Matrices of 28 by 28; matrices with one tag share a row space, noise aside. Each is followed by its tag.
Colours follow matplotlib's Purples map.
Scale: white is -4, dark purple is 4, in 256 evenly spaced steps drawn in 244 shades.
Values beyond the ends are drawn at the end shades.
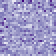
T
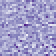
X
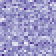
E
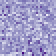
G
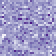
E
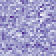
G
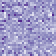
E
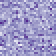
E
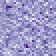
X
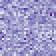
E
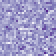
X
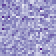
G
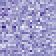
G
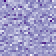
E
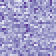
E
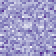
T
